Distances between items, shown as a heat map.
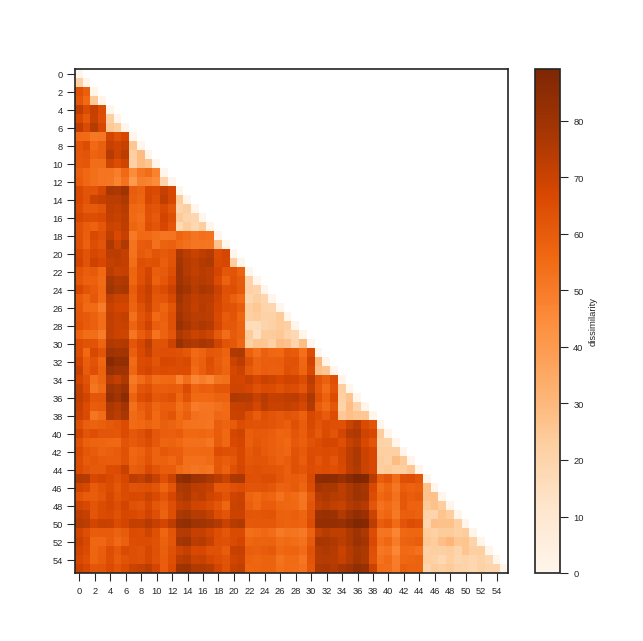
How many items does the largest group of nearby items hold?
11
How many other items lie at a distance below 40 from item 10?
3
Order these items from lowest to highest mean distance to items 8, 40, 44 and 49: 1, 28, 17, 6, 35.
17, 28, 1, 6, 35
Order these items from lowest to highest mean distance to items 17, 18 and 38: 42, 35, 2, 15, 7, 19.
15, 19, 35, 7, 2, 42
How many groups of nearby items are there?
13
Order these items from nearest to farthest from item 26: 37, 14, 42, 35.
42, 35, 37, 14
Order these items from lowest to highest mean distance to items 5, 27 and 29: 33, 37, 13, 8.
8, 33, 37, 13
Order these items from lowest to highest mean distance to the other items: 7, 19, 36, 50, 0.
7, 19, 50, 0, 36
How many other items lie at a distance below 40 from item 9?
3
